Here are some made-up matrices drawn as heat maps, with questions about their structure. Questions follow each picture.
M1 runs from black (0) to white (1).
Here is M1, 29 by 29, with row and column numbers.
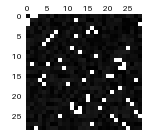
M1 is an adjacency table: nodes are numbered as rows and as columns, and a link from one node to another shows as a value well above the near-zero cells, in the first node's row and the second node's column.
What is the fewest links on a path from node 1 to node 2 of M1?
2
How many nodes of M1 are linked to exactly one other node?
10
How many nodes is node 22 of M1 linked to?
2
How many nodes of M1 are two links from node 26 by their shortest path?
1
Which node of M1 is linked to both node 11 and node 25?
node 8
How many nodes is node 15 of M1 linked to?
3
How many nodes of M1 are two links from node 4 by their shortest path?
3
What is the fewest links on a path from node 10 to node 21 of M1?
4
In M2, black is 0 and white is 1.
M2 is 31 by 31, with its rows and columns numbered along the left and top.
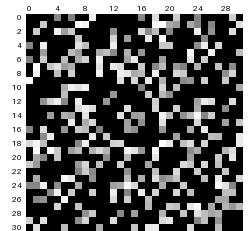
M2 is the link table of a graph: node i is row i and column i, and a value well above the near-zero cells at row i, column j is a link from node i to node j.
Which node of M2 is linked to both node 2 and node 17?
node 26
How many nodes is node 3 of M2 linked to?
6
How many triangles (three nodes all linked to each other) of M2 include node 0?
2
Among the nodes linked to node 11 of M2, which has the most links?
node 19
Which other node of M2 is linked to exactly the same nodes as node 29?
node 4
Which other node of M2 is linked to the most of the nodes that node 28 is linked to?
node 14
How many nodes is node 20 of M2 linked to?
9
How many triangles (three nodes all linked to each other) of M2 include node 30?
7
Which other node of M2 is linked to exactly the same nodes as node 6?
node 16
